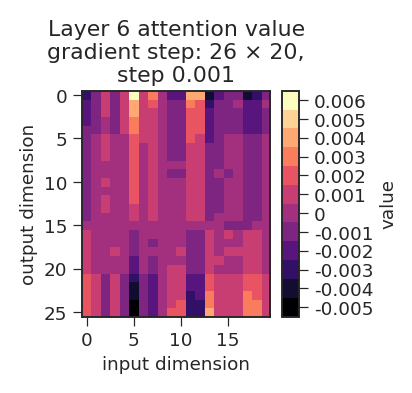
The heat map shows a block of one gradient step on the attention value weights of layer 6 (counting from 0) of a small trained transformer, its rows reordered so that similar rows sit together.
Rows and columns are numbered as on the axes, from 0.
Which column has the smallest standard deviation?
8
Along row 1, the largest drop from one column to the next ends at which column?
13
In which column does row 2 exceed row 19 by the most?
5
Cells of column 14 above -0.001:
13
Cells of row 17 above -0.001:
16
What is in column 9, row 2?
-0.001
